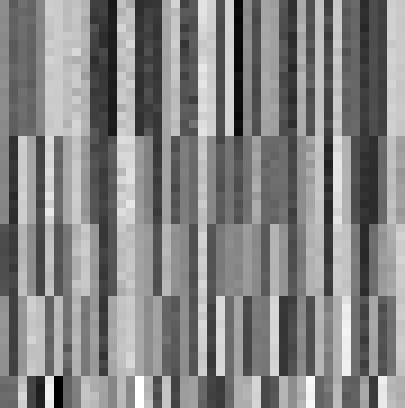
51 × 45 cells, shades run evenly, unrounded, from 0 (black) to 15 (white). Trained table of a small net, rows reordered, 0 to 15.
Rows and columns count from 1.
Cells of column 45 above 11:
36
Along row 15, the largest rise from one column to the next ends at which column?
14
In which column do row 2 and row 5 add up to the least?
27
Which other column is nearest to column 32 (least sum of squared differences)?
43
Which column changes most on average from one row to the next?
35
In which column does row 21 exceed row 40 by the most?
6
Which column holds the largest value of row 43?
39
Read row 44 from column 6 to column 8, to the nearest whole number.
6 11 5
